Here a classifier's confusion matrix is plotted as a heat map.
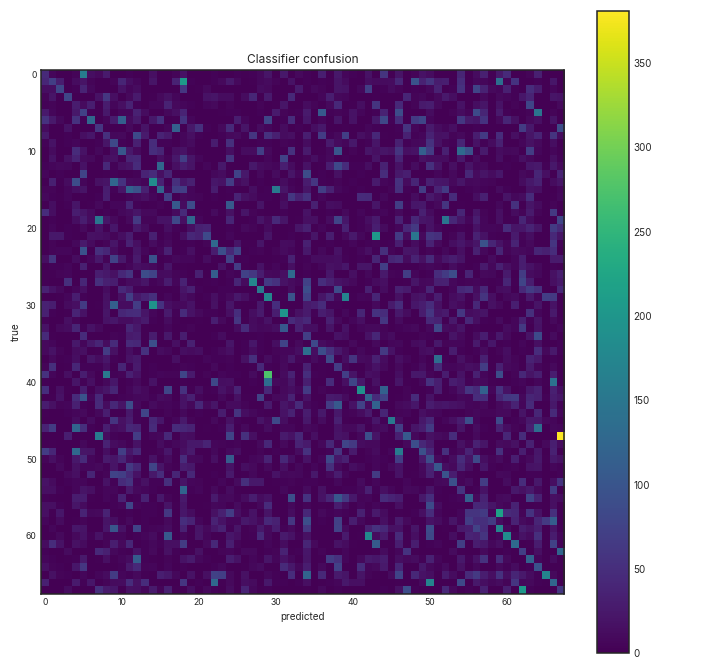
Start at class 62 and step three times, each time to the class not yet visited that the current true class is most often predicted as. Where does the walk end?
7
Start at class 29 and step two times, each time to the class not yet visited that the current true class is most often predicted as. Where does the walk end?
8
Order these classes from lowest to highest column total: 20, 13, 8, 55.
20, 13, 55, 8
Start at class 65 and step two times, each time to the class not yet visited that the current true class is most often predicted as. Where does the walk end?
64
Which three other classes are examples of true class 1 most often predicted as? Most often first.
18, 59, 48
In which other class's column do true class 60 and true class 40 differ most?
42
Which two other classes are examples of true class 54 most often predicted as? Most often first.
18, 66
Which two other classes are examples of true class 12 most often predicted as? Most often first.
15, 38
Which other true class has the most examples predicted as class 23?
65
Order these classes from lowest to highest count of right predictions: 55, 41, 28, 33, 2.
33, 2, 55, 28, 41
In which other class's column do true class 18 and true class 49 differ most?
46
